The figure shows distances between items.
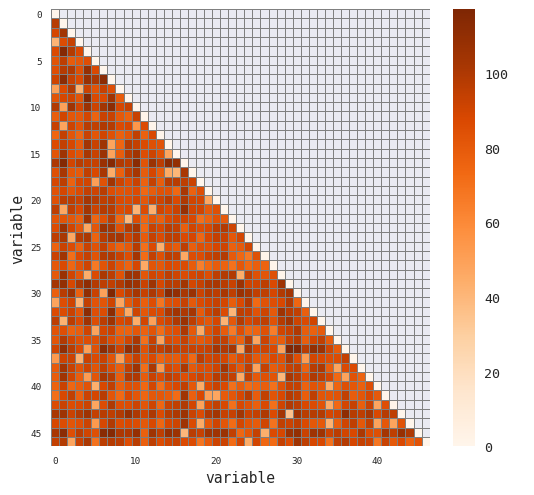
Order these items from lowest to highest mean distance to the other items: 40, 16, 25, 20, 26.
40, 25, 26, 20, 16
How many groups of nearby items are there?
13
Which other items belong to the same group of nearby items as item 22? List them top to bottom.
9, 32
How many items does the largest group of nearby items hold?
6
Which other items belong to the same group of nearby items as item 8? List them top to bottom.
0, 3, 31, 37
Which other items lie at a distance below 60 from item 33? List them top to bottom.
1, 10, 12, 21
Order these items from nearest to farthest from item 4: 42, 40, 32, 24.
40, 42, 24, 32
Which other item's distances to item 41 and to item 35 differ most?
20
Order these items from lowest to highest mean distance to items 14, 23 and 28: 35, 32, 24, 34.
35, 34, 24, 32
